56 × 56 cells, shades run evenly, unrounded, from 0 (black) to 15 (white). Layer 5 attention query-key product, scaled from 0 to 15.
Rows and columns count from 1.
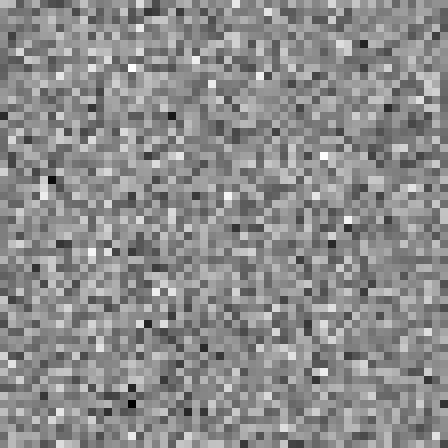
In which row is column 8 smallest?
31
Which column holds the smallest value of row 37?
46
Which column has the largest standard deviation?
17
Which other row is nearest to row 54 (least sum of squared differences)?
4
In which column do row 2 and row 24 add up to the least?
19
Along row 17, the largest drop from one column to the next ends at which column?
9
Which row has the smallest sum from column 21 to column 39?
42
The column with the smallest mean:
56
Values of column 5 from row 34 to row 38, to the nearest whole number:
3 6 10 9 11
